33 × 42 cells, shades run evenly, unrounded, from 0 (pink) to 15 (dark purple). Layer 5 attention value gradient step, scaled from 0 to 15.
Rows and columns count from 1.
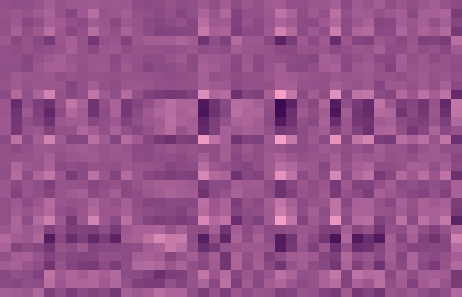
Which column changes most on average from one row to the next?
26
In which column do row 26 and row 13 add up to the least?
42
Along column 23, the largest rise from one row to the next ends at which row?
16
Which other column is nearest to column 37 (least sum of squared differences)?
39
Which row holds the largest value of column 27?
12
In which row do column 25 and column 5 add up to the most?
27
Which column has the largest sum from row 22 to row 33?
35
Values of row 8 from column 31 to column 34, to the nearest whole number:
6 9 7 7
